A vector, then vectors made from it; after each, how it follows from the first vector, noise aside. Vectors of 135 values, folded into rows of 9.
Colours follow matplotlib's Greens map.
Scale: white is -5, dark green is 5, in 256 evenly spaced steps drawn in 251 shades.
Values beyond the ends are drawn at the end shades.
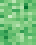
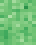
shrunk.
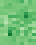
wrapped around, partly zeroed.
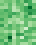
reversed.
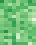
wrapped around, negated.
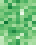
wrapped around, negated.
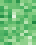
wrapped around, negated.
